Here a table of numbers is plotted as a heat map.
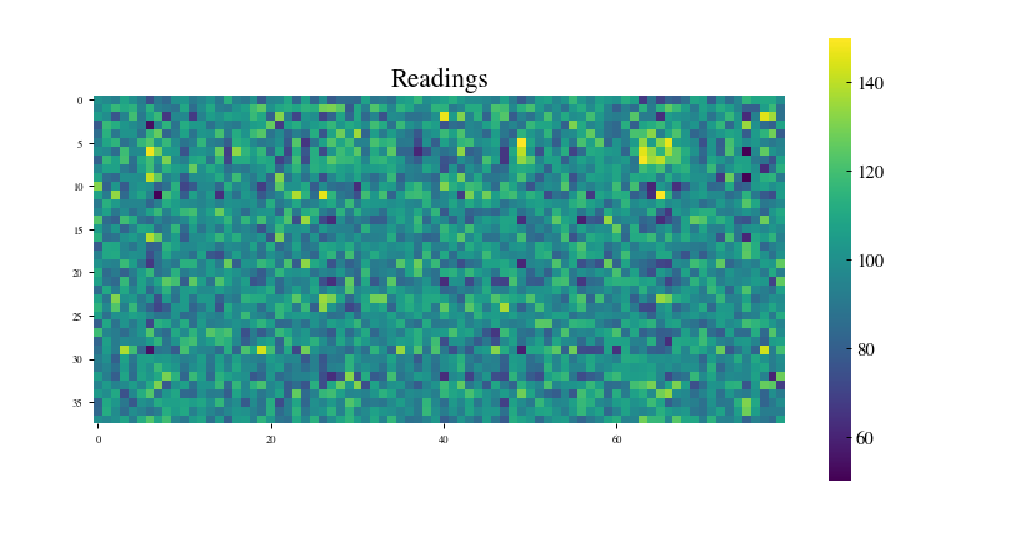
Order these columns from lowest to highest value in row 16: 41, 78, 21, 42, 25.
25, 41, 78, 42, 21
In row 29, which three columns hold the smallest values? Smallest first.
6, 49, 60
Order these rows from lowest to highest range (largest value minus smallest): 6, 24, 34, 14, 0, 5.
0, 34, 24, 14, 5, 6
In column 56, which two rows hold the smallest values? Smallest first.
14, 21
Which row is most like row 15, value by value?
20
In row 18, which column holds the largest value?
75
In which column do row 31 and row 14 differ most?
24
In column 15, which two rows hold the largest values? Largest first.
19, 27
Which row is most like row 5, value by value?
34
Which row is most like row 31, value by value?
30
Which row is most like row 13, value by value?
28
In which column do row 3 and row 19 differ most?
65
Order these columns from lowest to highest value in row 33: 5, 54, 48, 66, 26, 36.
26, 48, 36, 5, 54, 66
